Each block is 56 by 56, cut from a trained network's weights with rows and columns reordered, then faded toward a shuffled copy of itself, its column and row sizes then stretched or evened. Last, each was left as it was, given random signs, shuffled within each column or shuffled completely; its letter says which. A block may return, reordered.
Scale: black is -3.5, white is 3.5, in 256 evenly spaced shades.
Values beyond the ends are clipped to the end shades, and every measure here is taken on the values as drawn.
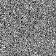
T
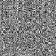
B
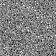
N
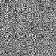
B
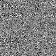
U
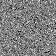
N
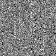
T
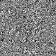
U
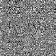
B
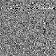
B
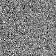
T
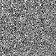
T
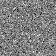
N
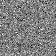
N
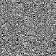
B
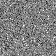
N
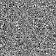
U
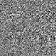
B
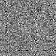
B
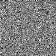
U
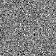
U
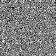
U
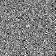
U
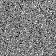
N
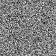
N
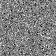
N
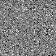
U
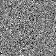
T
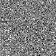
U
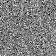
N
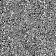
T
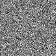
T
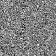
T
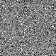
T
